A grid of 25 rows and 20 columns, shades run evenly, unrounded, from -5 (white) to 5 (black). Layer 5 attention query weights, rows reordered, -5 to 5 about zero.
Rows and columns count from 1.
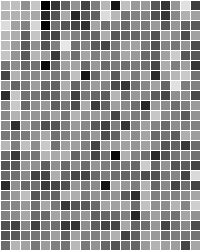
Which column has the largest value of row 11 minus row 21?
15
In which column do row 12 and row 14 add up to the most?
12
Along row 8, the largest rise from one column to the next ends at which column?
9
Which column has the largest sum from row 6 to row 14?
6
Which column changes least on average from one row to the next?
14
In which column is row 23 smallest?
13
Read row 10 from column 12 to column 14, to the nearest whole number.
-2 1 -1
